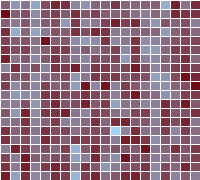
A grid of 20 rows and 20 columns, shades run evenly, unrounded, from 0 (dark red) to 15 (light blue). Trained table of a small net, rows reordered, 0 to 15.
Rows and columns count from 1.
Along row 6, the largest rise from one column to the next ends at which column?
15
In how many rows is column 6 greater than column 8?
5
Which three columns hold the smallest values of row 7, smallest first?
1, 19, 6
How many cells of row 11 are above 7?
8
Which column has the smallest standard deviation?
16
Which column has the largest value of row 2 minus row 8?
14
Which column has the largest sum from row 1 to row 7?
4
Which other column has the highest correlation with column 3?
17
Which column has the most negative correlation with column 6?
11
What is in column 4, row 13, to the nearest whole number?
10
